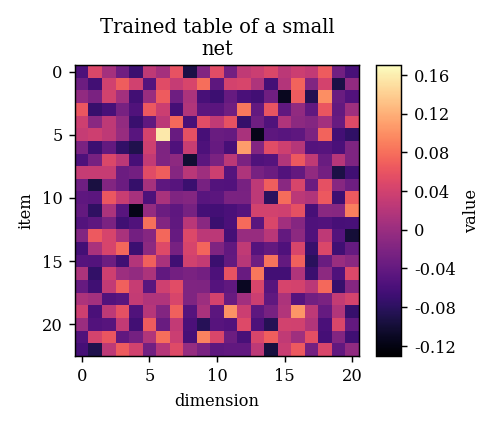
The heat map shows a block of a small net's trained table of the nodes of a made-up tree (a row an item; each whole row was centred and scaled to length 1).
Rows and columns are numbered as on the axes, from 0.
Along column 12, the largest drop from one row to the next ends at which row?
4
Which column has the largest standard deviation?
14
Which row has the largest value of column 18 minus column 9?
2
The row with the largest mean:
1
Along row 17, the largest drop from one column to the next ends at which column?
19
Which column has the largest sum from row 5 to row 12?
5
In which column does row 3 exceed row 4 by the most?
12
